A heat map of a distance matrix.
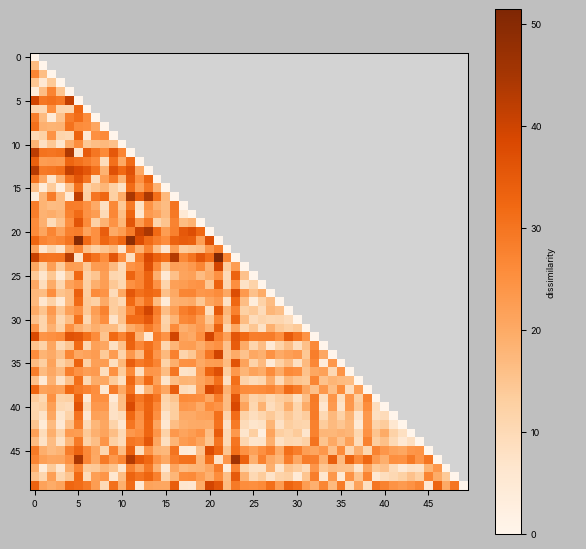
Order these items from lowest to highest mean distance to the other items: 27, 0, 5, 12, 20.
27, 0, 12, 20, 5
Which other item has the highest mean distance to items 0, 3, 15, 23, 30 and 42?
13
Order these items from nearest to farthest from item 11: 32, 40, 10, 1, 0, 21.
10, 1, 32, 40, 0, 21
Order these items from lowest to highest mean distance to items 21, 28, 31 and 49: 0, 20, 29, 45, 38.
45, 38, 29, 0, 20
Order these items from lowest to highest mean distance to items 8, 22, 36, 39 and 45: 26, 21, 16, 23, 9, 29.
26, 9, 29, 16, 23, 21
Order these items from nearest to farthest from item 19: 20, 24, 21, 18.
18, 21, 24, 20
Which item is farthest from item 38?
20
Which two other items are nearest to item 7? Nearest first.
2, 14
